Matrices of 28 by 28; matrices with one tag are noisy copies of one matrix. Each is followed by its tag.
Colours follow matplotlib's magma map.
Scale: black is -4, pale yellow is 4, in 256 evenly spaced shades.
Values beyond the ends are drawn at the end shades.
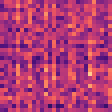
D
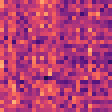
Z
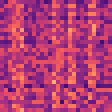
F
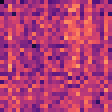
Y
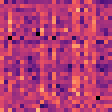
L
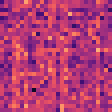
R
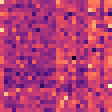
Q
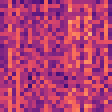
Y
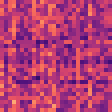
Z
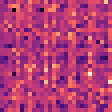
D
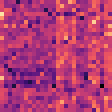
Q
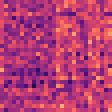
Q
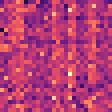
F
